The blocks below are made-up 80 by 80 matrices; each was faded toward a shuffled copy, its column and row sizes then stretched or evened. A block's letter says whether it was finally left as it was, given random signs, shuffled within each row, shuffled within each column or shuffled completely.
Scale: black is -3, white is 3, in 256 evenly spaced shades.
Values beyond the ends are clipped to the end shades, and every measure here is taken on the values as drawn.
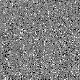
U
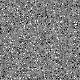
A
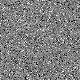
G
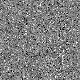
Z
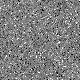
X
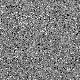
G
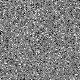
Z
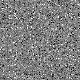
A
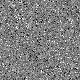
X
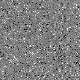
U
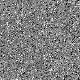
Z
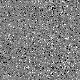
A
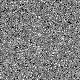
X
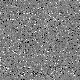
G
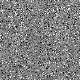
A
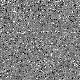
G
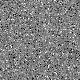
X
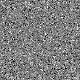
A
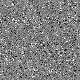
G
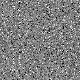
Z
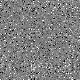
U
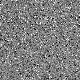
G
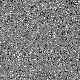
G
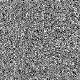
U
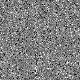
Z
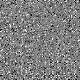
U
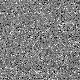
G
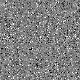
A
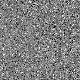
Z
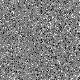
Z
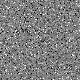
G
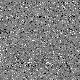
G
